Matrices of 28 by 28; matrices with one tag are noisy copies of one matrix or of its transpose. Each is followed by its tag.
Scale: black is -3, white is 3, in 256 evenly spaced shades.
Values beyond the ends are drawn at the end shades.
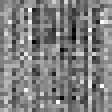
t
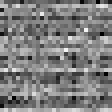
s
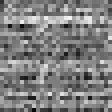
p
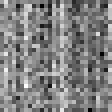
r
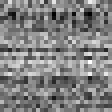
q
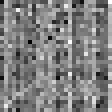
s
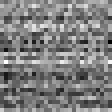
r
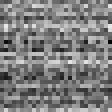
r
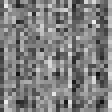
s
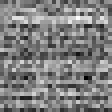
p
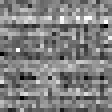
p
